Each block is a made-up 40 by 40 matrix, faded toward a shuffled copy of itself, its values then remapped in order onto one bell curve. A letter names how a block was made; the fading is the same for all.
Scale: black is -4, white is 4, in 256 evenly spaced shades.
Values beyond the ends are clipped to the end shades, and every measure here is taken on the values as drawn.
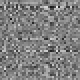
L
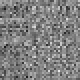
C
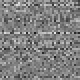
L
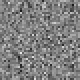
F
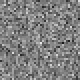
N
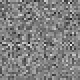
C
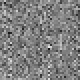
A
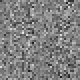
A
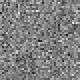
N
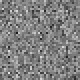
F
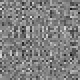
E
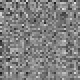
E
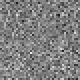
F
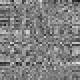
E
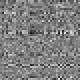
L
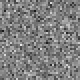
N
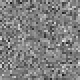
F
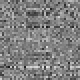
L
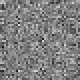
C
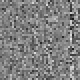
A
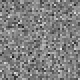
N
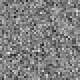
N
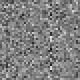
A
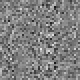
F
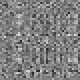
L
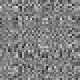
E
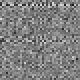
L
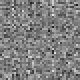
C
